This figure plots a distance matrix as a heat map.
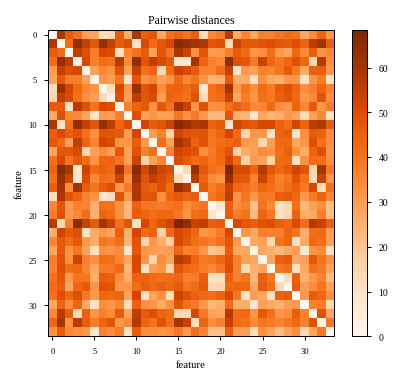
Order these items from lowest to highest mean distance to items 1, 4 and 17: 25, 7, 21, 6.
21, 25, 7, 6
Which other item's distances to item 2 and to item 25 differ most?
8
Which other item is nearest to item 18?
6
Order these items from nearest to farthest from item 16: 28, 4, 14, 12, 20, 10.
20, 28, 14, 4, 12, 10
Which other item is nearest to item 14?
29
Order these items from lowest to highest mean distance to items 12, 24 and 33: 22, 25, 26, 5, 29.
5, 25, 26, 29, 22
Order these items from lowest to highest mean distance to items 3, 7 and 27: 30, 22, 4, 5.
5, 30, 22, 4
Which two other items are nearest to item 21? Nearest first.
10, 1
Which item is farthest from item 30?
15
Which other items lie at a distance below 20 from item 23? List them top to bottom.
11, 14, 26, 29
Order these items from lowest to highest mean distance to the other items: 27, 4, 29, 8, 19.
19, 27, 29, 4, 8
